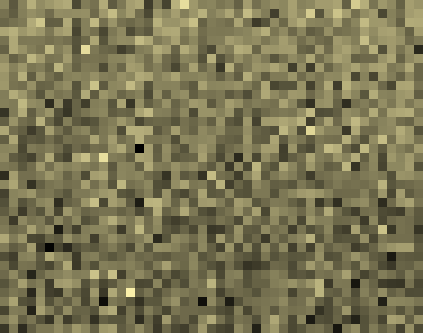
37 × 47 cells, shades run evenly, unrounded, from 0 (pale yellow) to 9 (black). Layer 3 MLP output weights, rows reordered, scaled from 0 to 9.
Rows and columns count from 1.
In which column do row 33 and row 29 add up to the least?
15
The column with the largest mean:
9
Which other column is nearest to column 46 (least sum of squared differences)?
42
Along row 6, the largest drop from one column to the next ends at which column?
10
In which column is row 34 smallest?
2
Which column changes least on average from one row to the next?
22
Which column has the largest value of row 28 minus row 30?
8
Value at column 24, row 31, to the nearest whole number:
4
